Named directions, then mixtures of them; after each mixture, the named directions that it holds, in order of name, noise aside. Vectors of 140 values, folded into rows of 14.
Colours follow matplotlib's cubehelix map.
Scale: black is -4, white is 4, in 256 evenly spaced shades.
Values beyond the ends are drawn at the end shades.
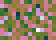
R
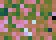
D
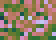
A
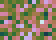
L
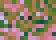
A.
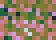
D, R.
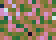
D, L, R.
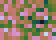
A, L.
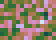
A, L.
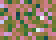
R.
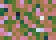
R.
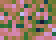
A, L.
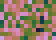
A, L, R.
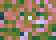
A.
